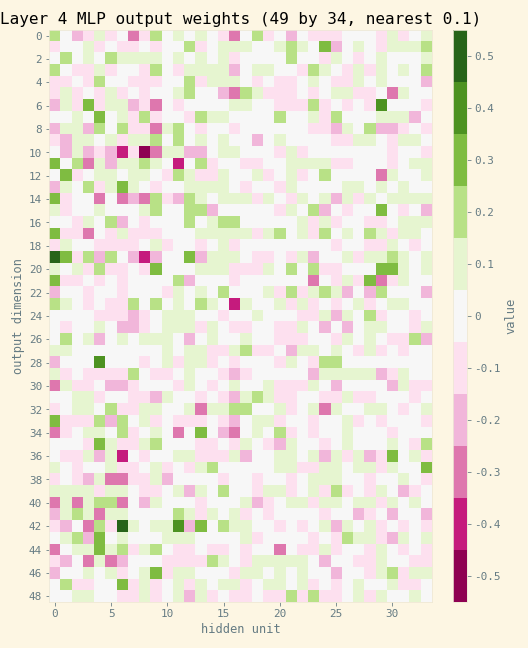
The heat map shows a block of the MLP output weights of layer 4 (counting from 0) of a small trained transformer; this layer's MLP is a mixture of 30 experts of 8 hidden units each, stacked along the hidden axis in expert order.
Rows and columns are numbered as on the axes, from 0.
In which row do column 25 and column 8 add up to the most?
7
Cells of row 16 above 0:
11
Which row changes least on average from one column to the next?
18
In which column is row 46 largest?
9
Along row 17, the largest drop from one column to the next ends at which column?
1
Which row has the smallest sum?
10
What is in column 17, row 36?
-0.2
